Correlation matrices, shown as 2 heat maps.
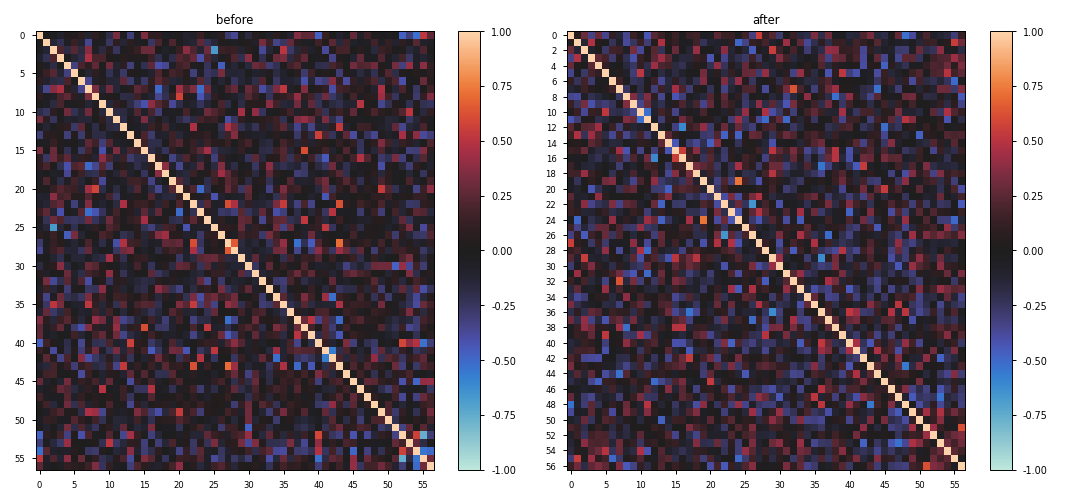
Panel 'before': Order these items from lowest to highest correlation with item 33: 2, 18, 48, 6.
2, 6, 48, 18
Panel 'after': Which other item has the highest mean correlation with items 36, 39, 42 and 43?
10
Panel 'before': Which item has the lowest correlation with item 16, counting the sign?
41
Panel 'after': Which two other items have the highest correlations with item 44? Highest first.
41, 55
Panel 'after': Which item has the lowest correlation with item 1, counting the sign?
24
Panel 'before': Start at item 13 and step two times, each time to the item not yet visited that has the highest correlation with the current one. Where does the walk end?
52
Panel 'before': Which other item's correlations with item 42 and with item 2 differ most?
7
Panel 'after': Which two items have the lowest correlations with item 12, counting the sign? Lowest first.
16, 45
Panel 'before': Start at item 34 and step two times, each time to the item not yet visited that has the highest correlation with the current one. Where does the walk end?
25
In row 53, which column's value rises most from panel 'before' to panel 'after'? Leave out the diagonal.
30
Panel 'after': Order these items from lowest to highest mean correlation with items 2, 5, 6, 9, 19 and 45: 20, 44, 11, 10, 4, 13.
13, 44, 4, 10, 11, 20
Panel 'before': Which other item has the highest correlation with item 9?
46
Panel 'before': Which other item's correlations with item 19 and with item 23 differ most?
20
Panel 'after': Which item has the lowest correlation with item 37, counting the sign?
26
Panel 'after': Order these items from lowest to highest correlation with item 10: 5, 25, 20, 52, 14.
20, 14, 52, 25, 5
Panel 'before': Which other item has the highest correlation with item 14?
49
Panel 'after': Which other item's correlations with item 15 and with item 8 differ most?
38
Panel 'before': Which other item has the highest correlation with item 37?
39
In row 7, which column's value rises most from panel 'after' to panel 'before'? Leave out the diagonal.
35
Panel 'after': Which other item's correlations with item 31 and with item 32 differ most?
9
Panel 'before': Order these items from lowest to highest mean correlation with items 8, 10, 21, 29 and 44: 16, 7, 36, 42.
42, 16, 36, 7
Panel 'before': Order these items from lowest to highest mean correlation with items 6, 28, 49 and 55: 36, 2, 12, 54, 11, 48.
54, 11, 36, 48, 2, 12
